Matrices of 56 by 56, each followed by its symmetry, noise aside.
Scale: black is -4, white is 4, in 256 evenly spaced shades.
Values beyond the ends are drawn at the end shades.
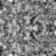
mirrored top to bottom.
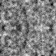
mirrored top to bottom.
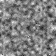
mirrored top to bottom.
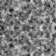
mirrored top to bottom.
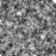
symmetric across the other diagonal.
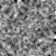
symmetric across the other diagonal.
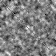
symmetric.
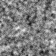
antisymmetric.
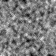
same after a half turn.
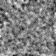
antisymmetric.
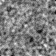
symmetric.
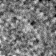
symmetric across the other diagonal.
